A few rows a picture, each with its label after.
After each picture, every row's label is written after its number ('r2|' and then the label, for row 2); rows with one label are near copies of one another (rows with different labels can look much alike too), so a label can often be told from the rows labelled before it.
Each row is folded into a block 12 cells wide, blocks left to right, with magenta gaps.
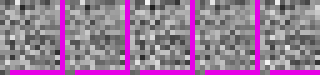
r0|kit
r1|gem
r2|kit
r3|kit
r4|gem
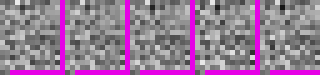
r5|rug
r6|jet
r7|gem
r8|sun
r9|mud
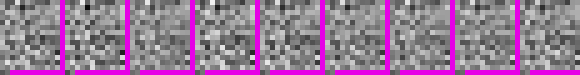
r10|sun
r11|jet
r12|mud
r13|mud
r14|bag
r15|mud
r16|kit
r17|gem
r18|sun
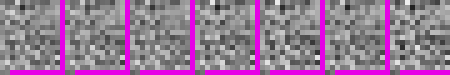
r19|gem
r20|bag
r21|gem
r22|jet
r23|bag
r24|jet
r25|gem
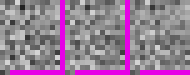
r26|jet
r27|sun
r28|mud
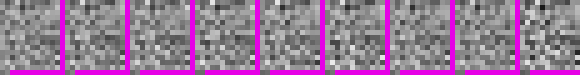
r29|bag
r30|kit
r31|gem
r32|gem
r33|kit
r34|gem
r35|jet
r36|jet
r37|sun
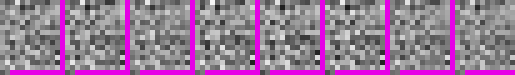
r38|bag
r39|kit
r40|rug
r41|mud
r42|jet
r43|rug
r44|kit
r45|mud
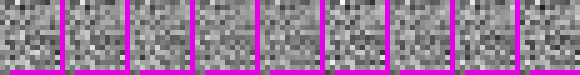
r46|sun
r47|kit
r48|jet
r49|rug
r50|kit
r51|kit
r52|bag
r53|kit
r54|sun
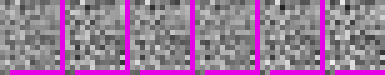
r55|jet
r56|kit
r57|gem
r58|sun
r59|jet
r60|jet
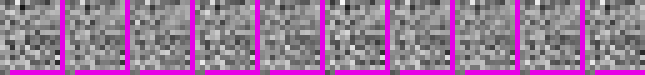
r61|bag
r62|bag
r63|sun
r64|mud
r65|gem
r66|bag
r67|bag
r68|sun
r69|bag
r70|mud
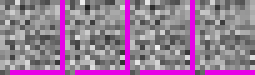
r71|gem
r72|mud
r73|rug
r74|kit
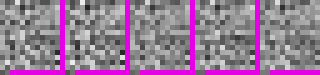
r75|kit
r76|bag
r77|rug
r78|gem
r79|mud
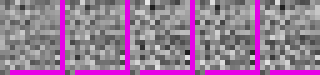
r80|rug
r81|jet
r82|bag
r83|jet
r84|gem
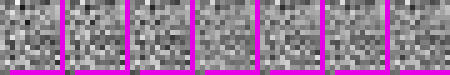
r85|mud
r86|kit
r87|kit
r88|sun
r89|kit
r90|gem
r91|gem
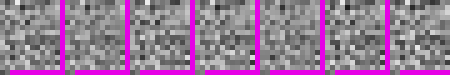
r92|rug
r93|gem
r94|kit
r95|sun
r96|jet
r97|mud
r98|gem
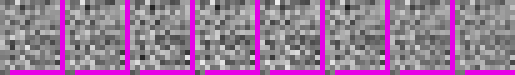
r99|rug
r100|mud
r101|jet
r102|jet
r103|sun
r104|bag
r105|gem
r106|mud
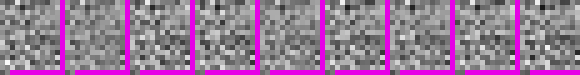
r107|rug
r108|sun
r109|rug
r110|mud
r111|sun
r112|gem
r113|jet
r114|gem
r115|gem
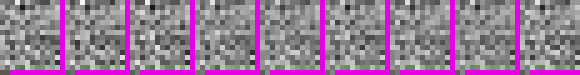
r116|gem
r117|bag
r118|jet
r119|mud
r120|sun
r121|jet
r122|sun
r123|jet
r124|sun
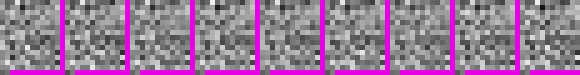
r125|mud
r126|sun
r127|gem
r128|bag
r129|bag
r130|sun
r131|rug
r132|kit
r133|gem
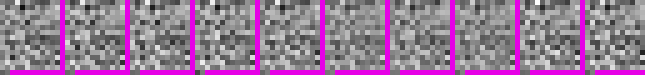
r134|gem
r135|rug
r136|mud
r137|jet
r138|sun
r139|gem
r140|bag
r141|jet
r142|sun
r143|sun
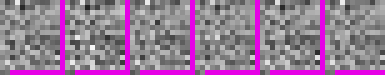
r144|bag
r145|gem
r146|kit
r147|jet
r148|bag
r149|bag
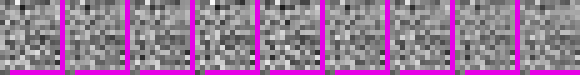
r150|sun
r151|jet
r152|kit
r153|kit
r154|gem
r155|jet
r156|rug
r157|jet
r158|gem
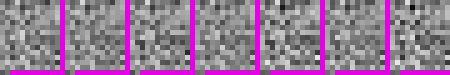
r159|kit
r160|bag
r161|bag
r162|jet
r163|bag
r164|mud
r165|jet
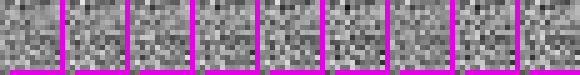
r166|sun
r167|sun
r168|gem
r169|jet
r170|bag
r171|jet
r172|rug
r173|jet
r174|kit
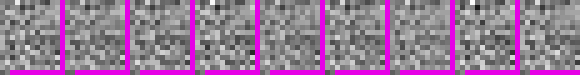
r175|kit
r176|gem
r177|sun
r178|rug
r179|jet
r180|gem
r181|kit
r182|mud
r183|sun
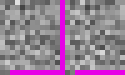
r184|sun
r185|sun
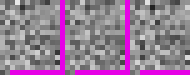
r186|sun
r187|sun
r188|mud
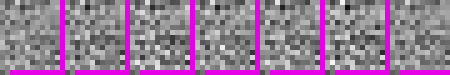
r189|rug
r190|jet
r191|gem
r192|mud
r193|sun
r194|jet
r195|sun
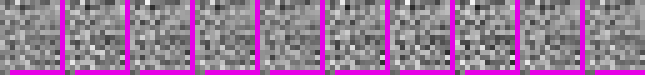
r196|rug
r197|gem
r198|rug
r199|bag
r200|bag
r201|mud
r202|bag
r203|rug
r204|bag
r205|gem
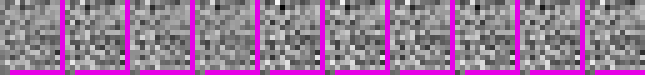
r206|sun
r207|sun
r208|bag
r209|bag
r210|jet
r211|bag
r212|rug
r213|jet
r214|jet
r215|kit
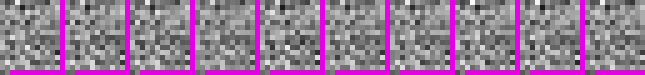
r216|rug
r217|jet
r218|sun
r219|sun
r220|mud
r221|jet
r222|rug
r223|rug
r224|mud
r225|kit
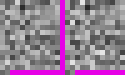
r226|kit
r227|sun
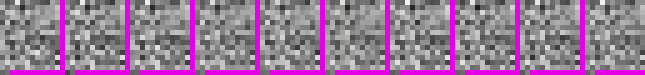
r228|sun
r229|kit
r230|gem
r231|sun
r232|sun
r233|bag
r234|gem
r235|rug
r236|kit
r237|kit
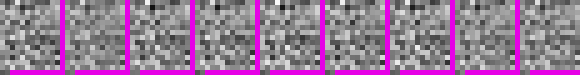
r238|rug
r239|rug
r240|gem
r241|jet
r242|gem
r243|rug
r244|gem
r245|mud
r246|sun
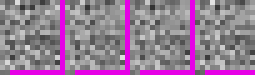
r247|gem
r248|mud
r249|jet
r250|kit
